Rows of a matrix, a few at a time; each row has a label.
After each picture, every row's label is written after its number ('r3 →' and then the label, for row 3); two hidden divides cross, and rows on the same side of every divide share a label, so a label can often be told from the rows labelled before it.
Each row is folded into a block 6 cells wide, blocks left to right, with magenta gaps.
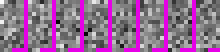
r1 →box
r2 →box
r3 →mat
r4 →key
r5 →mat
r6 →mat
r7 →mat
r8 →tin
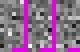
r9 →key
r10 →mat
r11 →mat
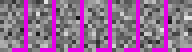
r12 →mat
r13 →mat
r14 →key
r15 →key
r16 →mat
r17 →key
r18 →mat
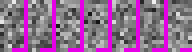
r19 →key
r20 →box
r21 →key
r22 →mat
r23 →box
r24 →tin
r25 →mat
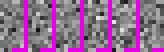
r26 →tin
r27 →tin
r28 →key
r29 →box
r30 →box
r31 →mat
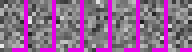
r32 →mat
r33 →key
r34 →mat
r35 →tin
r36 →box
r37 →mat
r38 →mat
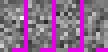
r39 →mat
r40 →box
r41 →key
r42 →tin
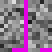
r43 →key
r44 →mat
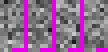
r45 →mat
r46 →mat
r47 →box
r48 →key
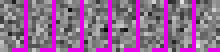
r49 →mat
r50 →box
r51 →tin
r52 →box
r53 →tin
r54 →key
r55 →tin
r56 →mat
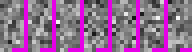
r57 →tin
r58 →box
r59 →box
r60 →mat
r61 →key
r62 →box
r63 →mat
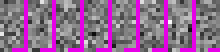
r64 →mat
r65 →tin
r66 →key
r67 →mat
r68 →key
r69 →key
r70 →box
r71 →tin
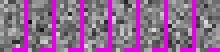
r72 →box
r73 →tin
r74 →mat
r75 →mat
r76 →box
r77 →box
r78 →key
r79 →tin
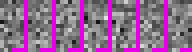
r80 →mat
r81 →mat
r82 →box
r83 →mat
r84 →tin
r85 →mat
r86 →box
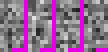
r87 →mat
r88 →tin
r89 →key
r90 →tin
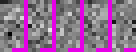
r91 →mat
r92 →key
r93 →tin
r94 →mat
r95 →mat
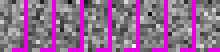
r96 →box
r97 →box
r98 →box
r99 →tin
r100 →tin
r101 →key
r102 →key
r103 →mat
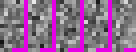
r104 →key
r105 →box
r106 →tin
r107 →box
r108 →tin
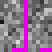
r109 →tin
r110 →mat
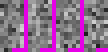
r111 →tin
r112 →key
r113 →mat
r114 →key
